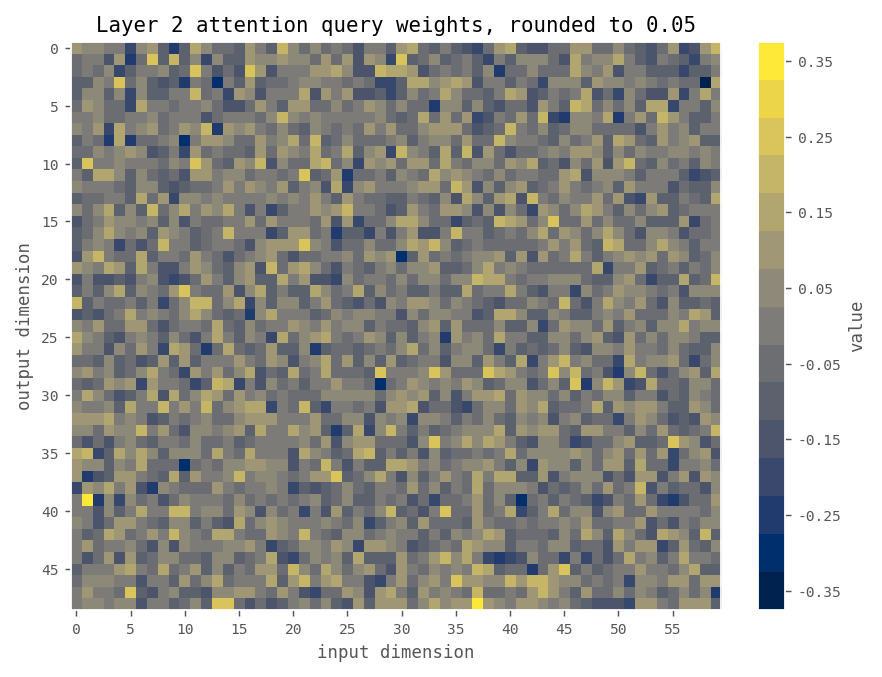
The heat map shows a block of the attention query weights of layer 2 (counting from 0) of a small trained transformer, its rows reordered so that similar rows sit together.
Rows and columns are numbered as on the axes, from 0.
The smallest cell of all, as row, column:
3, 58
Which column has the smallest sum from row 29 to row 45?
55
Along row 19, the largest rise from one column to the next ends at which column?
18
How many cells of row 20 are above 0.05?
10
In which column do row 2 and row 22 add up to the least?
39
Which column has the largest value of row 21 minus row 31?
36
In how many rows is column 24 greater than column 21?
17
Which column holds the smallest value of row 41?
27
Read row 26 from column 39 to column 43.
-0.2 0 -0.1 -0.05 -0.1
